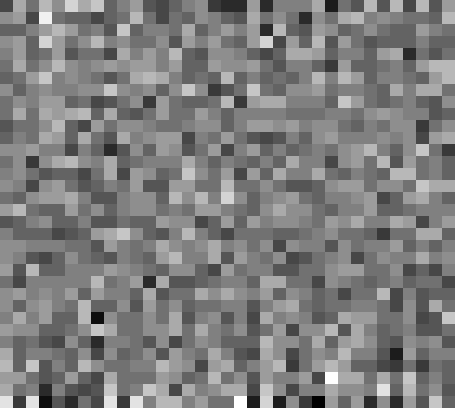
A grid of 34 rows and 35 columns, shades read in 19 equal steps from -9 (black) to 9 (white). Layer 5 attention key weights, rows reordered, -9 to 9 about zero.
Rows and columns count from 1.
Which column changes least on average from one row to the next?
29
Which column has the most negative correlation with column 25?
19
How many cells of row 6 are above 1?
12
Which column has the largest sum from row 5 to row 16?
5
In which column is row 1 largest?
6
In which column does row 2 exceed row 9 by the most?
4
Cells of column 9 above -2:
21
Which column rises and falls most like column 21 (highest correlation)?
1
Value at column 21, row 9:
3
